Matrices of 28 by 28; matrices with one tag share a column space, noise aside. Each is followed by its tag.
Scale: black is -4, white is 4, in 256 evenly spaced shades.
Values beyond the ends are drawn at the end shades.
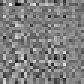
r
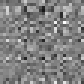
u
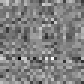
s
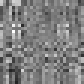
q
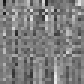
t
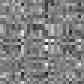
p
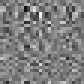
u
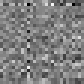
r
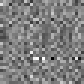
s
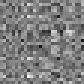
p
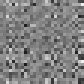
r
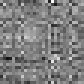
s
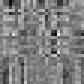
t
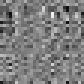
u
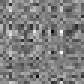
p
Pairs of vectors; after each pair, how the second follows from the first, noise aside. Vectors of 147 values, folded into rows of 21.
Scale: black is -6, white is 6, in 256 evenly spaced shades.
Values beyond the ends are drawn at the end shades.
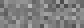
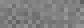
wrapped around, shrunk.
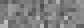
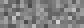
shuffled.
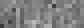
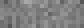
wrapped around, shrunk.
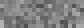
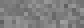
negated, shrunk.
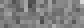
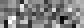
wrapped around, negated, scaled up.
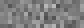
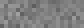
wrapped around, shrunk.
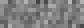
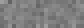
reversed, negated, shrunk.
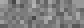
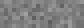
reversed, negated, shrunk.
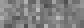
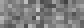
copied.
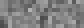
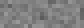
wrapped around, shrunk.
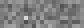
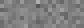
wrapped around, shrunk.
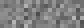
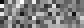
wrapped around, negated, scaled up.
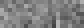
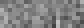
copied.
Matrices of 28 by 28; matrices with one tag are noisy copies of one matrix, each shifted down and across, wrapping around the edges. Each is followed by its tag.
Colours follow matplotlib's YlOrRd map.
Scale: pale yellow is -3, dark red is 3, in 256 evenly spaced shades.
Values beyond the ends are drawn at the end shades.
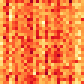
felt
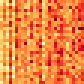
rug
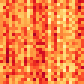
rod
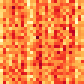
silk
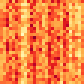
silk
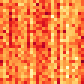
rod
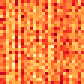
rug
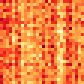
silk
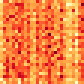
felt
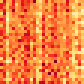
felt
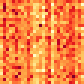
felt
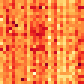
rod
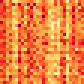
felt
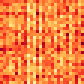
rug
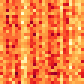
silk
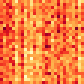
rod
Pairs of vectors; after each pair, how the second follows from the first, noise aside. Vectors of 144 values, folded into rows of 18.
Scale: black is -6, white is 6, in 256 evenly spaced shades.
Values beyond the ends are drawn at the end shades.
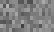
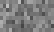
sign-scrambled.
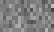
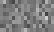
wrapped around, negated.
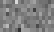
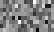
reversed, negated, scaled up.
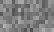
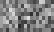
wrapped around, scaled up.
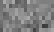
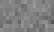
wrapped around, shrunk.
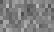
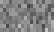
wrapped around, negated.
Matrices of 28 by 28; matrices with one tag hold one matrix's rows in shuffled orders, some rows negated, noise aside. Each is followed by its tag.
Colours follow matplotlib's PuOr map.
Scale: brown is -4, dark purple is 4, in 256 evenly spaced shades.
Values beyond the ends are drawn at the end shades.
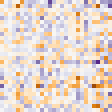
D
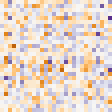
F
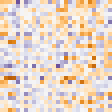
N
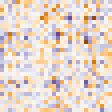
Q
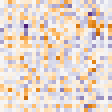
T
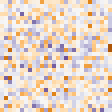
F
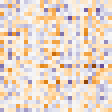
Q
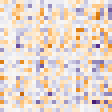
D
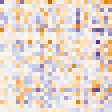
D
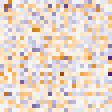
F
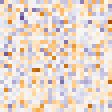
F
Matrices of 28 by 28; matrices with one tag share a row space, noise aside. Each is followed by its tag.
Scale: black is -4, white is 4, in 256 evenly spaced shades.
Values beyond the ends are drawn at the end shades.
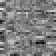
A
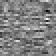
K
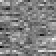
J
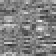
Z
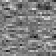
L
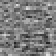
K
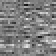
Z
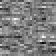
J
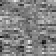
J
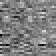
J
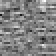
J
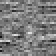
J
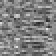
K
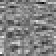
A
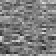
J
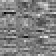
Z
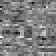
J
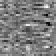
K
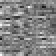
J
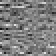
J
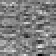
Z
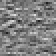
L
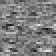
L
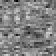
K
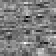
Z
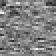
A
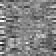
A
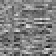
K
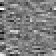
A
